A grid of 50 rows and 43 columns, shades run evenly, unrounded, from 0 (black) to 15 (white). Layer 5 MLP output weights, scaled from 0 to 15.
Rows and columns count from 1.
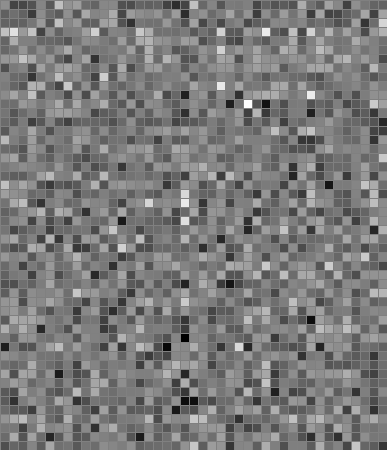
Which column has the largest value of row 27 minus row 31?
11
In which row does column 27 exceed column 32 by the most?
39
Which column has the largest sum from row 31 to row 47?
30
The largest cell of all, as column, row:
28, 12
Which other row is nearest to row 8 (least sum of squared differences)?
6
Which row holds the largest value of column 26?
20
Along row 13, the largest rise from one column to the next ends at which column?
29
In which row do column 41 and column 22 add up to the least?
45
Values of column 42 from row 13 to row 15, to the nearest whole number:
3 5 4
